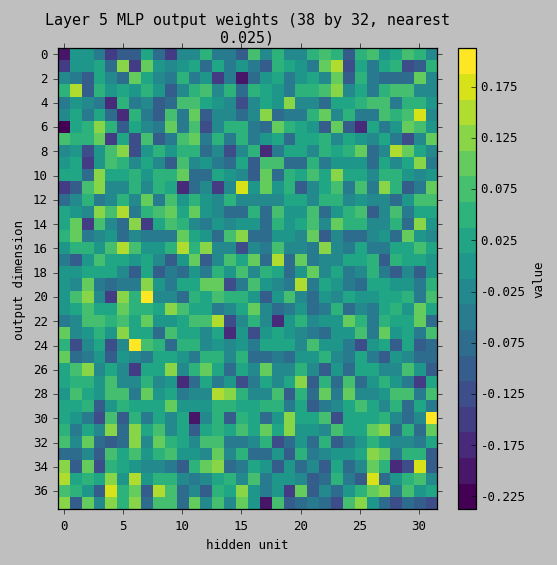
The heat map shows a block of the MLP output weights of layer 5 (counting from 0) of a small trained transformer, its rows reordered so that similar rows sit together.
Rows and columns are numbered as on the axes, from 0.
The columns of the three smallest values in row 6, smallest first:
0, 25, 12
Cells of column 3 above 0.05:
8
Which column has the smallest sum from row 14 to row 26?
14
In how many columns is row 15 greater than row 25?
14
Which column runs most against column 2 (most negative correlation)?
21
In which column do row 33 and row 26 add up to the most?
9
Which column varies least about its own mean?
20
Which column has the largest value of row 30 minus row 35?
31
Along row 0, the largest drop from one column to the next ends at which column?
24
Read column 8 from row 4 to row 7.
-0.1 -0.1 -0.05 -0.1
